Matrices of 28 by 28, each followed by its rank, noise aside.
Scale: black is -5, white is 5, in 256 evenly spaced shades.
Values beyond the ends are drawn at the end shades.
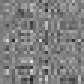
three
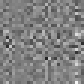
four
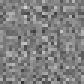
six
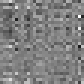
three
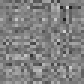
four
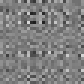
two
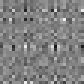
two
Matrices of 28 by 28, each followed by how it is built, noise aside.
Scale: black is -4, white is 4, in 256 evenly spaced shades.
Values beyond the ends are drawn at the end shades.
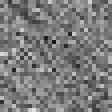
Toeplitz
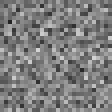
repeating columns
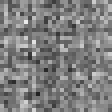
blocks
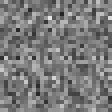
repeating columns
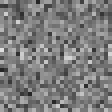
repeating columns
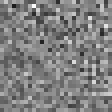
upper triangular
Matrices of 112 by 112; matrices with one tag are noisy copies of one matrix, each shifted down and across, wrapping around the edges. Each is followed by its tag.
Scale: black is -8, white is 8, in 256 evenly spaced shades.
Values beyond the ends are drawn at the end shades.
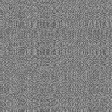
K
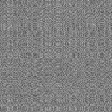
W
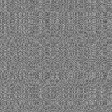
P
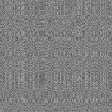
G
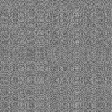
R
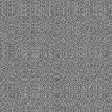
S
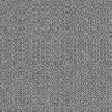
S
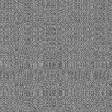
K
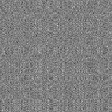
P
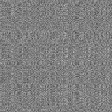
P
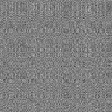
G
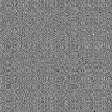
S
